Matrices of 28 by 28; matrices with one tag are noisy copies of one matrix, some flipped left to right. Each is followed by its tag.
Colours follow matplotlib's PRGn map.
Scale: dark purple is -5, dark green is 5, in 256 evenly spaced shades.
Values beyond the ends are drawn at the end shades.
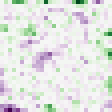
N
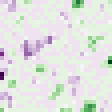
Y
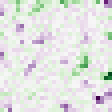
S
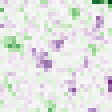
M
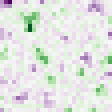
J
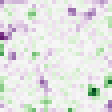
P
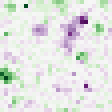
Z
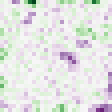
N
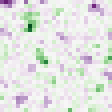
J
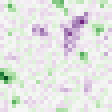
Z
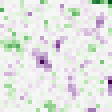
M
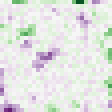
N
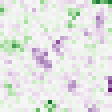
M
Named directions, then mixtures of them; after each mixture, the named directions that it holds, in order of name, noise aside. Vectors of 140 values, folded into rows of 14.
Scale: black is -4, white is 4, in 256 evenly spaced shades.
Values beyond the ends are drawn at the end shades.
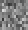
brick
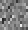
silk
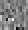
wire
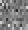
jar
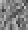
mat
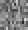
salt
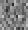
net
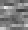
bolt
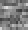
bolt.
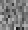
net, wire.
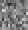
brick.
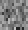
net, wire.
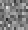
bolt, jar, net.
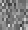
brick, jar, salt.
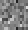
silk, wire.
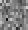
jar, wire.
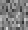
salt, wire.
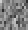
mat.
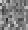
jar, mat, wire.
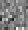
silk, wire.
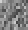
mat.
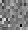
jar, silk, wire.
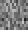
salt.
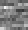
bolt.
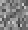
mat, silk.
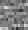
bolt, wire.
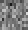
brick, silk.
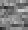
bolt.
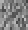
mat.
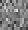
jar, salt.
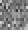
jar.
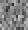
net.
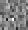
net, wire.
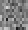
bolt, brick, wire.
